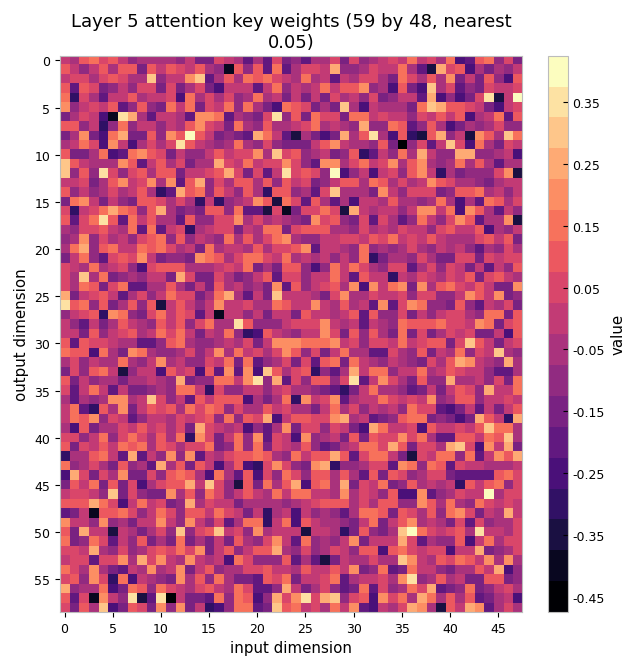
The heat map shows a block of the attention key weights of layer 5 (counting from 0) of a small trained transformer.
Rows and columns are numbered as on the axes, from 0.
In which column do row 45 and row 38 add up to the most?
29
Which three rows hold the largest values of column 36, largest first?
50, 55, 58
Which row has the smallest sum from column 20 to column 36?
35
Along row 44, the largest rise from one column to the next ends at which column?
1
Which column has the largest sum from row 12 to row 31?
2
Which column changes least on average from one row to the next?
9
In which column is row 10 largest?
22
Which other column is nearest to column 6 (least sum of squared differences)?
14
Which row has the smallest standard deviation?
19
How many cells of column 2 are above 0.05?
19
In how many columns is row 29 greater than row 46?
22
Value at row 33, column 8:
0
